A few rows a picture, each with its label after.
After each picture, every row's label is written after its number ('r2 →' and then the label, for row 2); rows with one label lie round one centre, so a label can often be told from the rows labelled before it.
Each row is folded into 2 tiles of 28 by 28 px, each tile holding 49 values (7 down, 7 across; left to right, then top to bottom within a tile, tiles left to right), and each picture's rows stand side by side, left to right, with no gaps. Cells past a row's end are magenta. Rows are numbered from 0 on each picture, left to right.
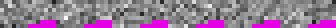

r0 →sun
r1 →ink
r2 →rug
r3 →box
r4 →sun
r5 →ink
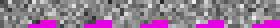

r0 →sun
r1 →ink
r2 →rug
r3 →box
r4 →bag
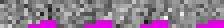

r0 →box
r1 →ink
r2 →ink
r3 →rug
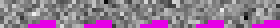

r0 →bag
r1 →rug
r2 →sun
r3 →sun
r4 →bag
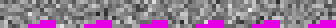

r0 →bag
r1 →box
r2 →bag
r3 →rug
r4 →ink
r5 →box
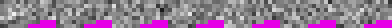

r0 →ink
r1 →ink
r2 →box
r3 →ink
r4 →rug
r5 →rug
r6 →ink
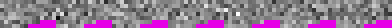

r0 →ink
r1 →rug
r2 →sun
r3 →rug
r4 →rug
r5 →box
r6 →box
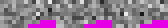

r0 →box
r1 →box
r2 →rug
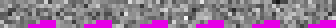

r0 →rug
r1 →box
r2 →rug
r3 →bag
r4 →rug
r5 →ink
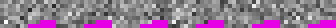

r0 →bag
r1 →ink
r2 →box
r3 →ink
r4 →sun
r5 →bag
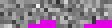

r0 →rug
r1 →sun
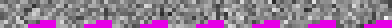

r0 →bag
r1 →box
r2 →box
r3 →box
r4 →rug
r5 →bag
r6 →ink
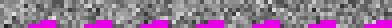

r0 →ink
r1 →sun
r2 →ink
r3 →ink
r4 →rug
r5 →sun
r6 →box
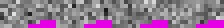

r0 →rug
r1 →box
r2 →sun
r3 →ink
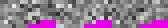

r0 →bag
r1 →box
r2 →bag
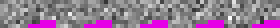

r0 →ink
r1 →rug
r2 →rug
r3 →bag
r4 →sun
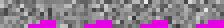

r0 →box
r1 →rug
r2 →bag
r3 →bag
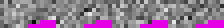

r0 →ink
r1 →bag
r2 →sun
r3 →bag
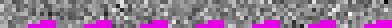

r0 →box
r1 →box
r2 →sun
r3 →bag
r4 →rug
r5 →sun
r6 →rug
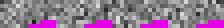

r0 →ink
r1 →box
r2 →sun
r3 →rug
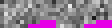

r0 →ink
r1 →box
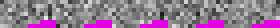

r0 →box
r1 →sun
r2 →box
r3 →rug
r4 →ink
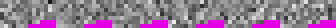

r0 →rug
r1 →box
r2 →box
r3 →bag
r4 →bag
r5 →box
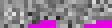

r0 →ink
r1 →rug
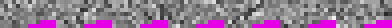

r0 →sun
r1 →bag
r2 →box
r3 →rug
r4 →bag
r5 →ink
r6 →box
